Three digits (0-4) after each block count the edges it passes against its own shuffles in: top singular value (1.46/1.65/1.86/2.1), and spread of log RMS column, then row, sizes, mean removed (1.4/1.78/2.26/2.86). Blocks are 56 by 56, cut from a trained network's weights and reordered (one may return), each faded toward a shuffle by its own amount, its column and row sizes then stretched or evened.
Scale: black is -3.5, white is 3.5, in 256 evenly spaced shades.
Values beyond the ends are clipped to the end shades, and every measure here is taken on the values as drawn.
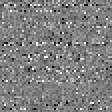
1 0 3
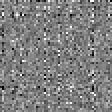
2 3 2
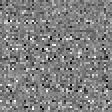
0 2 4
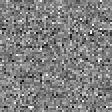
0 0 3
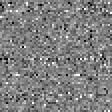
0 0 2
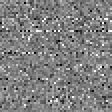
1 0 2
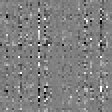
2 4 2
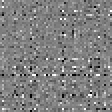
2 3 3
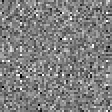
1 1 1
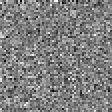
2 0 1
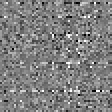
3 2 3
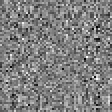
3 2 0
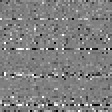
4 1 4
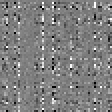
1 4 3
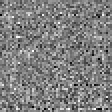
0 0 2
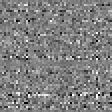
1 1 4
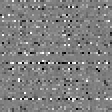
3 2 4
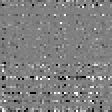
2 1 4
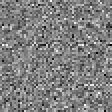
2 0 1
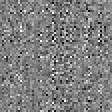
3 3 1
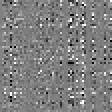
0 4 3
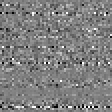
1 0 4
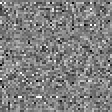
2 0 3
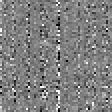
2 4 0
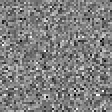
3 1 2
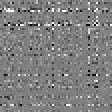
2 3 4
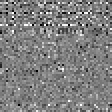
4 1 3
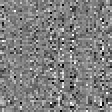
2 4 0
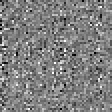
1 3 2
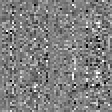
3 4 1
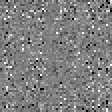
0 3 1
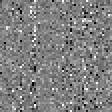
1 3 0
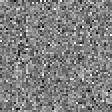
0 1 1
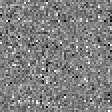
0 2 1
